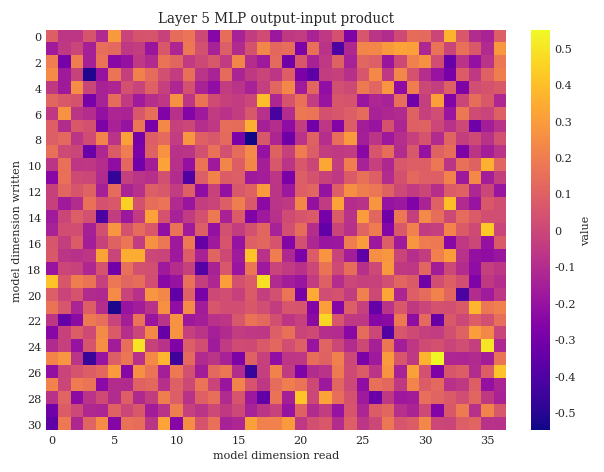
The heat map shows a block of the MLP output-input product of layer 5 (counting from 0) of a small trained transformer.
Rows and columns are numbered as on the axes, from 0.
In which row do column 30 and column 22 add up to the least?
15
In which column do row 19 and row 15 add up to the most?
17
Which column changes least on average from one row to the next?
24
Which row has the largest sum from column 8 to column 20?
30
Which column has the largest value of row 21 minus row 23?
9
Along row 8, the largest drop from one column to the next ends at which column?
7
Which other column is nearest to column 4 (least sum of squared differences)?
18
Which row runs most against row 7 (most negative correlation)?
23
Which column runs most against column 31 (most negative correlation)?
10
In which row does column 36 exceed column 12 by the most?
26
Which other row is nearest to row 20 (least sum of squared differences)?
4
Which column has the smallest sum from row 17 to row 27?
12
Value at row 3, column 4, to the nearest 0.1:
-0.2
